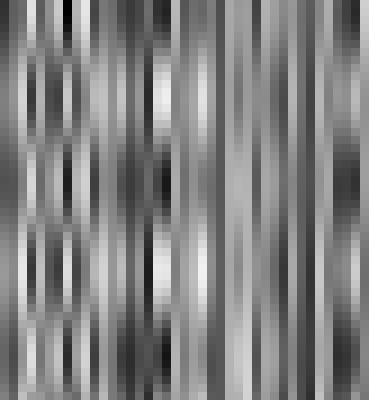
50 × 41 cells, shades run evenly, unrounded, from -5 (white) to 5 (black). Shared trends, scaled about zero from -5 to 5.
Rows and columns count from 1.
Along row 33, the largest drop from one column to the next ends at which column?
18
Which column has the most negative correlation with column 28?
34
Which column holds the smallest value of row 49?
28
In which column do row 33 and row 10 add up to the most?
17
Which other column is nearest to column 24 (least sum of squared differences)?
2
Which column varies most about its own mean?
19
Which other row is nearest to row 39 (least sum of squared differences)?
30
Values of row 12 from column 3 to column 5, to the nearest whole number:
-3 3 -2
